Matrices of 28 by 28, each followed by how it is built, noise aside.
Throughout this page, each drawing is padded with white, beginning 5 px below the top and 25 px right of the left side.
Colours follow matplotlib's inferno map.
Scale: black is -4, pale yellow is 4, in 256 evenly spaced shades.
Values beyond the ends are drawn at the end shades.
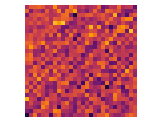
Hankel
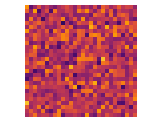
noise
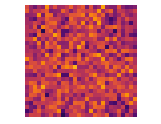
blocks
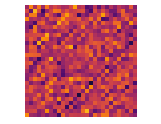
Hankel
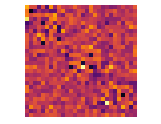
block diagonal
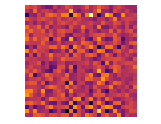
low rank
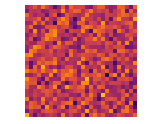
Hankel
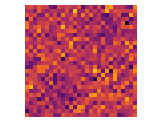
Hankel
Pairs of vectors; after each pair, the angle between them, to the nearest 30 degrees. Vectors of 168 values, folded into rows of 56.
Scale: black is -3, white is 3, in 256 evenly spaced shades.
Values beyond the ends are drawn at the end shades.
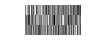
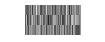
120 degrees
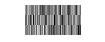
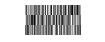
90 degrees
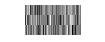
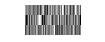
90 degrees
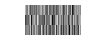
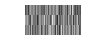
150 degrees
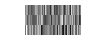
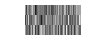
120 degrees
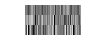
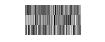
30 degrees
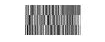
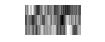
90 degrees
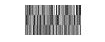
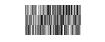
90 degrees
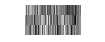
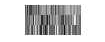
150 degrees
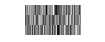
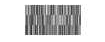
120 degrees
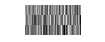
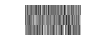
150 degrees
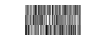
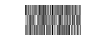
90 degrees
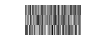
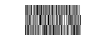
120 degrees
